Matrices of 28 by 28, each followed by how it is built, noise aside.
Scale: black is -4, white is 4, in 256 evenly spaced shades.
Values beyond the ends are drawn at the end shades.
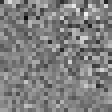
upper triangular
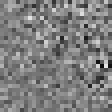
upper triangular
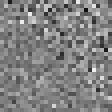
upper triangular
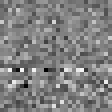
uneven rows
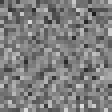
repeating columns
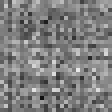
blocks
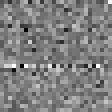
uneven rows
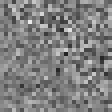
upper triangular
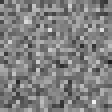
repeating columns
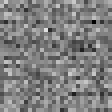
blocks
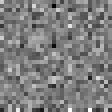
low rank
